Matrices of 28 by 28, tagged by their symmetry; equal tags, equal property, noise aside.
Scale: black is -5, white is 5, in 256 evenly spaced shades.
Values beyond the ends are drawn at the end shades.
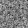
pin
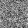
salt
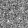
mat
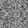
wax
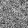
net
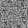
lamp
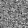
salt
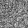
mat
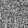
salt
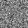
pin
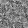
pin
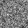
mat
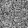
wax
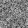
pin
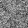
net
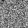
net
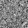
mat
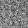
salt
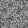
mat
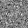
lamp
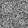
mat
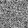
pin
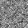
mat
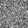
mat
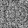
wax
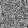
net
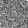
pin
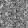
wax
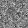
mat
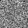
net
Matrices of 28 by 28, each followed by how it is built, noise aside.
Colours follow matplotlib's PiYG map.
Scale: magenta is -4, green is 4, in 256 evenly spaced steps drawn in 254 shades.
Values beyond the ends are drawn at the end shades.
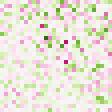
upper triangular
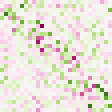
banded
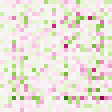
low rank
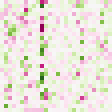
uneven columns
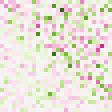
upper triangular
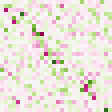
banded
